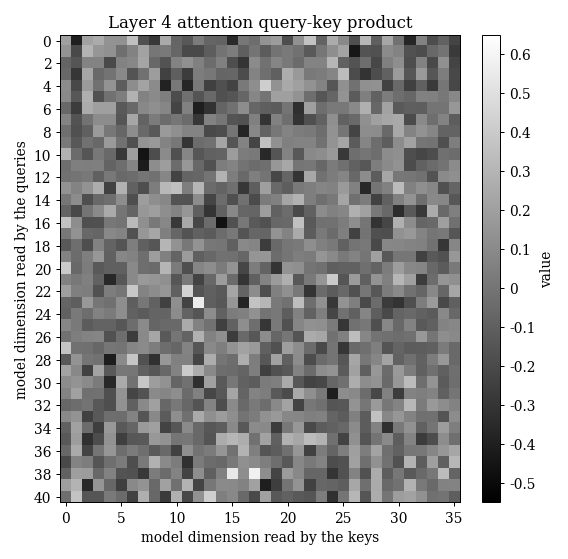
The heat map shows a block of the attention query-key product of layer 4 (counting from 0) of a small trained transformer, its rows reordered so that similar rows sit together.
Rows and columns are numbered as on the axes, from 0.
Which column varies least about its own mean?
23
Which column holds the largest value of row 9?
18
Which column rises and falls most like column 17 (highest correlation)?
15
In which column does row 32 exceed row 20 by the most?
19
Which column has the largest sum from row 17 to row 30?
0
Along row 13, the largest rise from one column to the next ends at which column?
5
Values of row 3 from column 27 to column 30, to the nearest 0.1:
-0.3 -0.2 -0.1 0.2
